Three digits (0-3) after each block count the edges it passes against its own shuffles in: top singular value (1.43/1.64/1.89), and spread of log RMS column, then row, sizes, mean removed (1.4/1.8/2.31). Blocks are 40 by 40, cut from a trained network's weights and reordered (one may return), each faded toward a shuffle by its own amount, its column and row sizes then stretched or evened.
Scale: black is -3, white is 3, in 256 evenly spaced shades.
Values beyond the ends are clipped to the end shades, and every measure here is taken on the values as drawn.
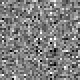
2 2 0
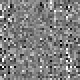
2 3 1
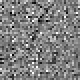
0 2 1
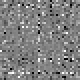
1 3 2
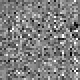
1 2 2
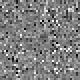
0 1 0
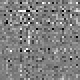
1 2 3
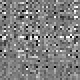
3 3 3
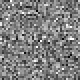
0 0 0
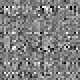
2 0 3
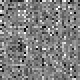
2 3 1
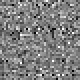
0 0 2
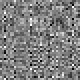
3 3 0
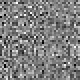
3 2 2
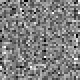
0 1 0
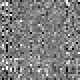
1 3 0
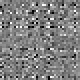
3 3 3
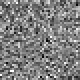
2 1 1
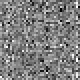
0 2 1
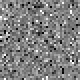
1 1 0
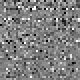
1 0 3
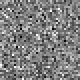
0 0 0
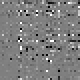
1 3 3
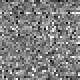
1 1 2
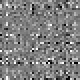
1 2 3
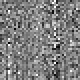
2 2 0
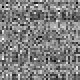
3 1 0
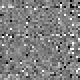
1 2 0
